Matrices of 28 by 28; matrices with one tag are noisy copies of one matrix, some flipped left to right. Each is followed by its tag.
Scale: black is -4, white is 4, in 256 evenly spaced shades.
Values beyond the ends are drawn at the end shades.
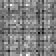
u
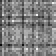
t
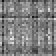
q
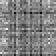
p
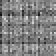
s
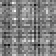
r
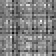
u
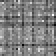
t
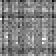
q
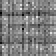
s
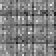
s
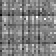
s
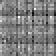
s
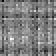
q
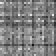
t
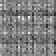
s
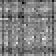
q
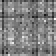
q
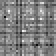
r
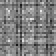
r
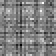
r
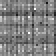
s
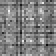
r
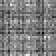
u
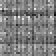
s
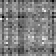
q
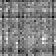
q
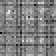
r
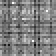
r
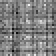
u
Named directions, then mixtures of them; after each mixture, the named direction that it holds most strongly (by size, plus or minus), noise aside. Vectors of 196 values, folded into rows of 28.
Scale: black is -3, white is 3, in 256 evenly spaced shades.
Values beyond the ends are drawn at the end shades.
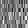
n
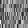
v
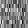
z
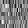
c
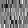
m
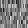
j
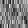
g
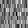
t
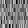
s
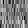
g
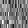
c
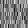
g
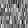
z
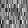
z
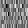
c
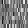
c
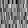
j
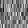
v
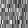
z
